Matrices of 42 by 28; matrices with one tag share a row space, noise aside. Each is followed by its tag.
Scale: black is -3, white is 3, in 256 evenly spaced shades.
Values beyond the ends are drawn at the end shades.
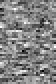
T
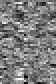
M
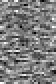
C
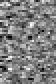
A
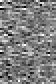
A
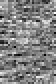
T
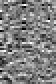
A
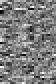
A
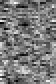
C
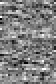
T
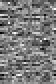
T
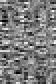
M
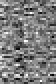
M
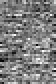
T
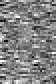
C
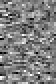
A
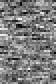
T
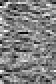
C
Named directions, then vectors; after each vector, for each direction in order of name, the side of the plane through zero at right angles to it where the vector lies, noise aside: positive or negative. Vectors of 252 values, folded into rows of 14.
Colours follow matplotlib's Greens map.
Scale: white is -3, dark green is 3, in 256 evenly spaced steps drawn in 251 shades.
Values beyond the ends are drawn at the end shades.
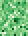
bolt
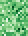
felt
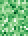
negative, positive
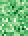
negative, positive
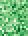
negative, positive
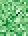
negative, negative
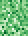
negative, positive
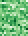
positive, negative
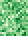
positive, positive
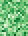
positive, positive
